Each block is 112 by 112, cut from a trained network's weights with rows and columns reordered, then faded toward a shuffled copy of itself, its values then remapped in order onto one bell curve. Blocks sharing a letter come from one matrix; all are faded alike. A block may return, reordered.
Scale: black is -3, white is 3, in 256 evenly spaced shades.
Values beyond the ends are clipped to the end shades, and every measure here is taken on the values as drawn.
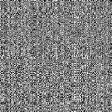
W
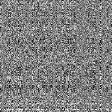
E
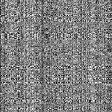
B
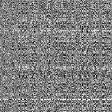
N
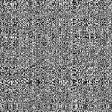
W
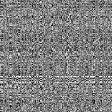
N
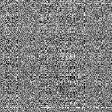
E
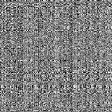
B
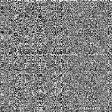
E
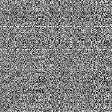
E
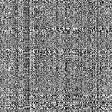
B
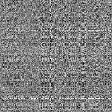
N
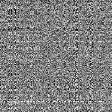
E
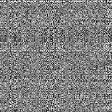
N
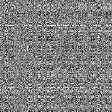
N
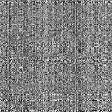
B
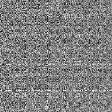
E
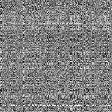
N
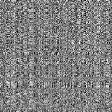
W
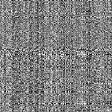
B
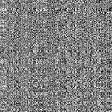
W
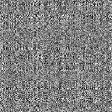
W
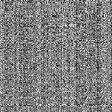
B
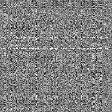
E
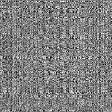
B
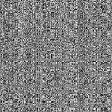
W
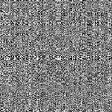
W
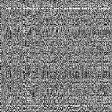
N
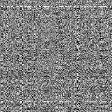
E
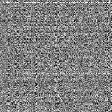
E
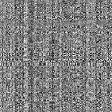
B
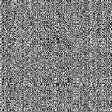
W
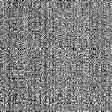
B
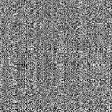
W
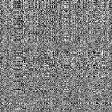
W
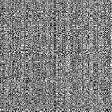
B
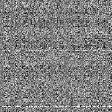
E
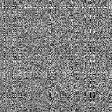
E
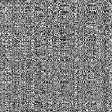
W
